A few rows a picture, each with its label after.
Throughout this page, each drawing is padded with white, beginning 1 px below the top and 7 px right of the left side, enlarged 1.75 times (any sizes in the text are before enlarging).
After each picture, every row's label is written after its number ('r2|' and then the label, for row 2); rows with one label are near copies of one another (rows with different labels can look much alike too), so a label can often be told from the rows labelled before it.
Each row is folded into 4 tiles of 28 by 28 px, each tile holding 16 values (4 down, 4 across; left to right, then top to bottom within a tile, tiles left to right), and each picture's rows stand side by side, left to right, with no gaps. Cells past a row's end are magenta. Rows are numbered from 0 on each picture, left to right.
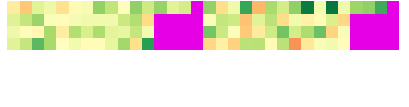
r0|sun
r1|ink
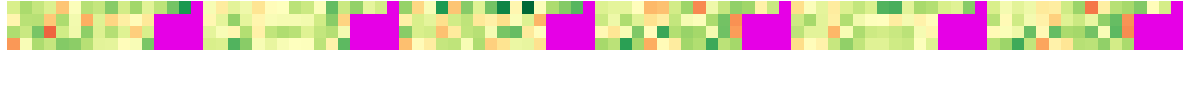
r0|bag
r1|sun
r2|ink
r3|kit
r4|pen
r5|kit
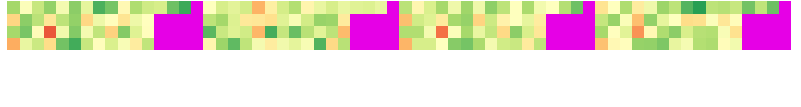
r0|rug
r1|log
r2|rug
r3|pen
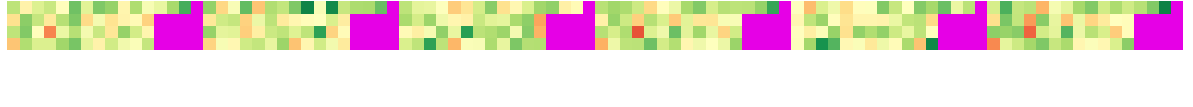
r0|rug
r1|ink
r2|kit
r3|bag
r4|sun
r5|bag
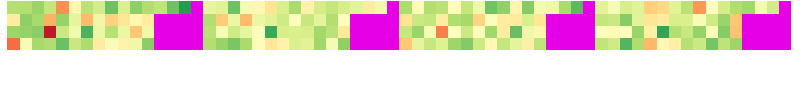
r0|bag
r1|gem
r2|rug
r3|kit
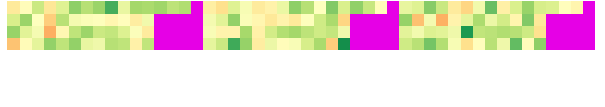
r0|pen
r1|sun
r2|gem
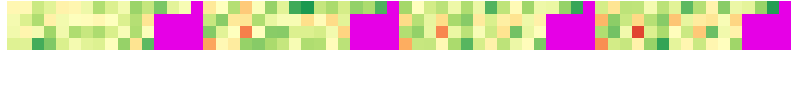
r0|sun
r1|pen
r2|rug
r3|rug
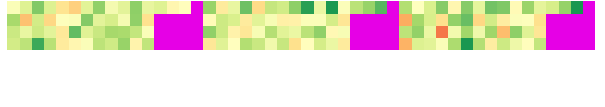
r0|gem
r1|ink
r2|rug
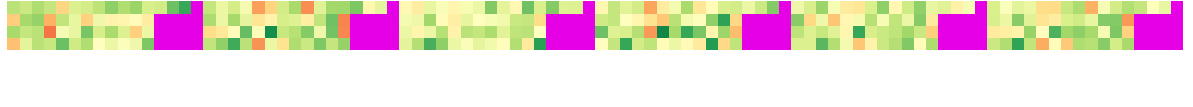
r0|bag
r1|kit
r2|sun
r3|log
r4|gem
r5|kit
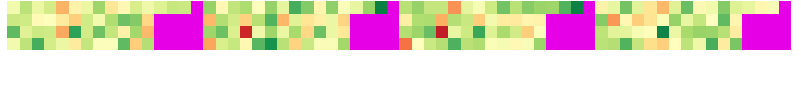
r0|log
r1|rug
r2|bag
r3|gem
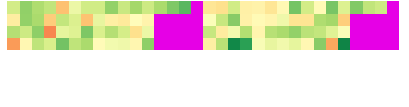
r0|bag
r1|sun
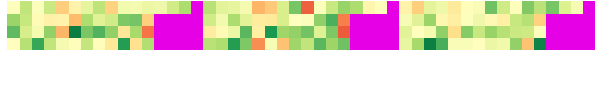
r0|log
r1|kit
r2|sun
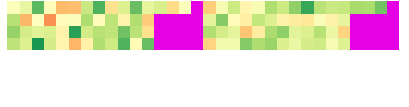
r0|gem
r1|pen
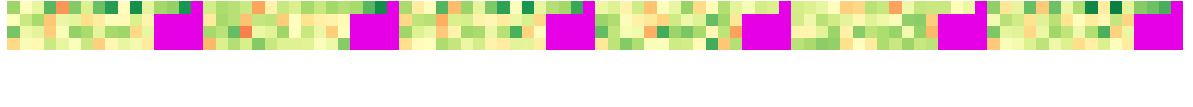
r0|ink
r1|bag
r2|ink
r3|log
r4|kit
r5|ink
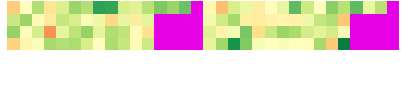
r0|pen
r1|sun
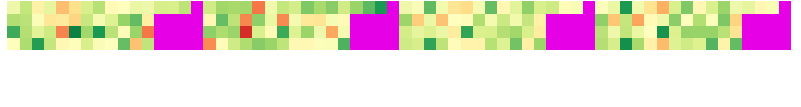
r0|log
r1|bag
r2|gem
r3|gem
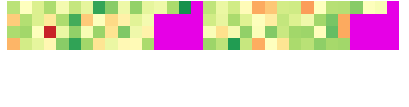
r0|rug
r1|kit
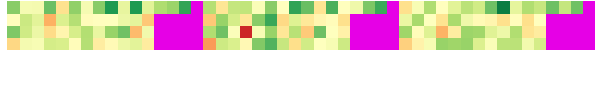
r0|ink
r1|rug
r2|pen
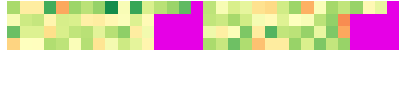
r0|ink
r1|kit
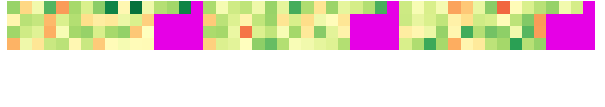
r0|ink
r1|rug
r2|kit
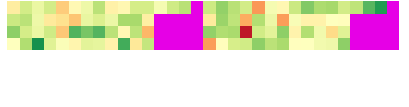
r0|log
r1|bag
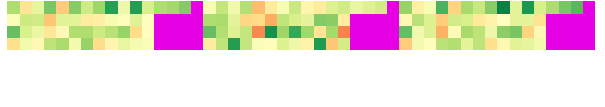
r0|ink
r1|log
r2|ink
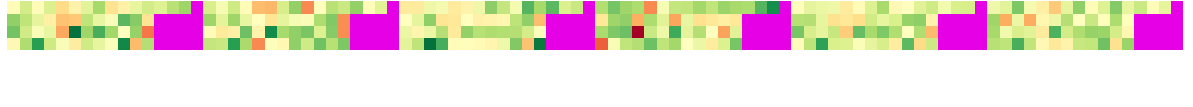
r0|log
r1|kit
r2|sun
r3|bag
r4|log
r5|gem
